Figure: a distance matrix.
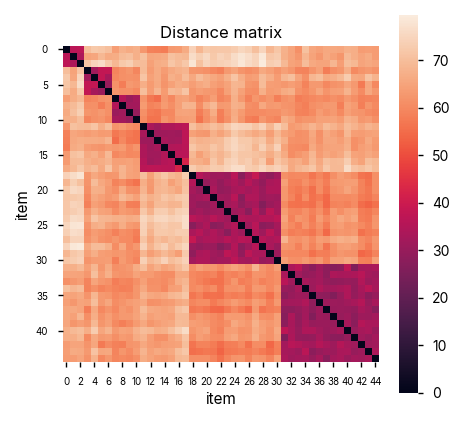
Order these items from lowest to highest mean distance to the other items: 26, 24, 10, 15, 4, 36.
36, 26, 24, 10, 15, 4
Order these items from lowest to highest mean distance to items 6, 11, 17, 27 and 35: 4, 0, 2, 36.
36, 4, 0, 2
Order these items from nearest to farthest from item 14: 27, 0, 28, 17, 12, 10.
12, 17, 0, 10, 27, 28
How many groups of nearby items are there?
6
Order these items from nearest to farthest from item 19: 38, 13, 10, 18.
18, 10, 38, 13
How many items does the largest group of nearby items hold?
14
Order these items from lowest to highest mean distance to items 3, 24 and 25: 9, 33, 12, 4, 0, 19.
19, 4, 33, 9, 12, 0
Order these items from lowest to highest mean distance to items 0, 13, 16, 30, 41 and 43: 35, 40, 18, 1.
35, 40, 18, 1
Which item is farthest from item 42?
17
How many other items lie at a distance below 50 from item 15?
6
